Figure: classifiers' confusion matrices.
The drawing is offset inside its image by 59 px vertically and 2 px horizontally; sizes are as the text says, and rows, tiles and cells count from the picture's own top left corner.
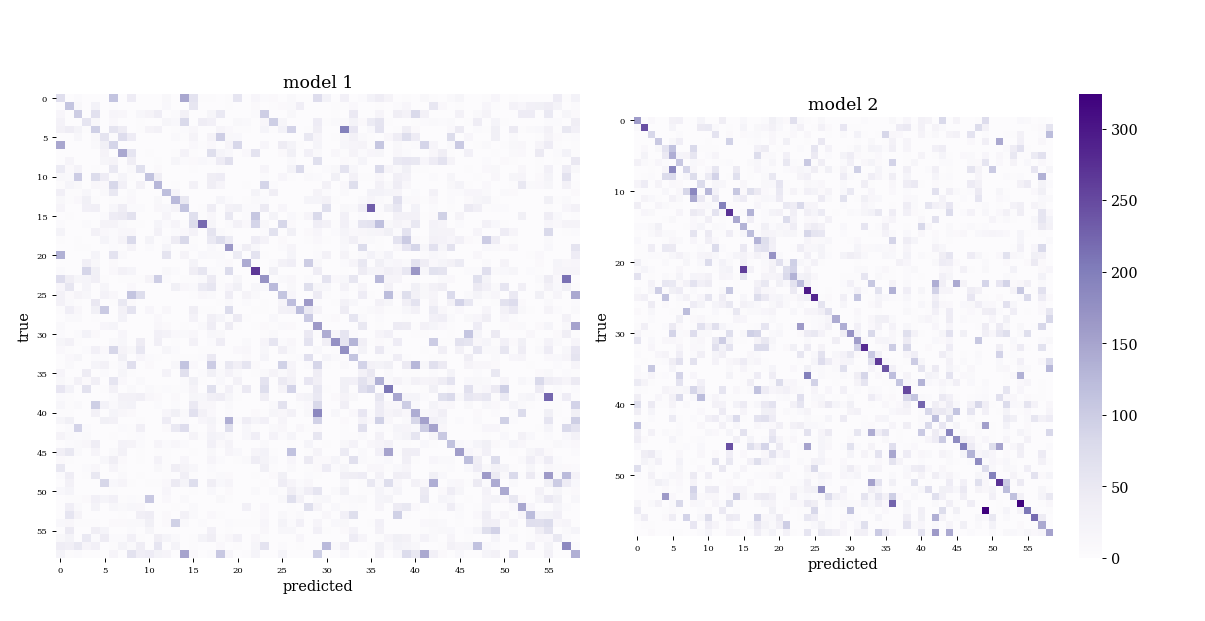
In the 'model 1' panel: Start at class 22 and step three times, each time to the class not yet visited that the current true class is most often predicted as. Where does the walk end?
58
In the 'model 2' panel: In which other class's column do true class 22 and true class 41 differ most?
45
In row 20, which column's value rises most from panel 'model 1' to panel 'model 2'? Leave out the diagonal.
10
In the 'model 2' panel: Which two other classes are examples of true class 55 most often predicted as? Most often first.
49, 30
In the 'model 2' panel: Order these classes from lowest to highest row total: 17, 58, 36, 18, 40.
17, 18, 36, 58, 40
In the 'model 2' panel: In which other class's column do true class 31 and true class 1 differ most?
12
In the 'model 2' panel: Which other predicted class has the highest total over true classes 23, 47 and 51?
33
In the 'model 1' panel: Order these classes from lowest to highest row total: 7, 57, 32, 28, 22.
28, 7, 32, 57, 22
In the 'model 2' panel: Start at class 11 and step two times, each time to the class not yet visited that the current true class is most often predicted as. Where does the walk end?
57
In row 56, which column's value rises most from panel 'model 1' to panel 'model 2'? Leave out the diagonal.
42
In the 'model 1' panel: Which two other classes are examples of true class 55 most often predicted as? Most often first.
49, 48
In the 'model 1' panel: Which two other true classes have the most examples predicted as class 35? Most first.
14, 37
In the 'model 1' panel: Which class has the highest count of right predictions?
22
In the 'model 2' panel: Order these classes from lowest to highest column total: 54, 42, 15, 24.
15, 54, 42, 24
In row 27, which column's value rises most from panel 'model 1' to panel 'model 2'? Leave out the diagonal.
7
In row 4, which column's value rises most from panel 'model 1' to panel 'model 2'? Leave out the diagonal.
5
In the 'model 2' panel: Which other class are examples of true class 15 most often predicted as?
40
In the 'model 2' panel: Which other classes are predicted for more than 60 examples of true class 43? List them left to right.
0, 41, 49
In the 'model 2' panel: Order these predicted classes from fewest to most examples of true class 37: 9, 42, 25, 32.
42, 9, 32, 25
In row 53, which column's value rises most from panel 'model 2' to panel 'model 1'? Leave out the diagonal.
38
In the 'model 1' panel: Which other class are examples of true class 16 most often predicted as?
36
